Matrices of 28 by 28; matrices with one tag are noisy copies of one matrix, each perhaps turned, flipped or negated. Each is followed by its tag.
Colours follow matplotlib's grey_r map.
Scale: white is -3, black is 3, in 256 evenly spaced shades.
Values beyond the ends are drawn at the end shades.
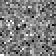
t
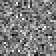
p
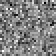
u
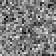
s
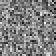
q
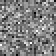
p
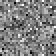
u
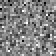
q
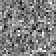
s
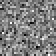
q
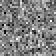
s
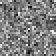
u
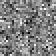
u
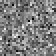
u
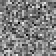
q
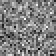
p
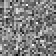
q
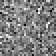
t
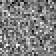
q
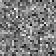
t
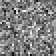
t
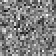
u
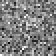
t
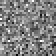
q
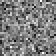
t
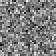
p
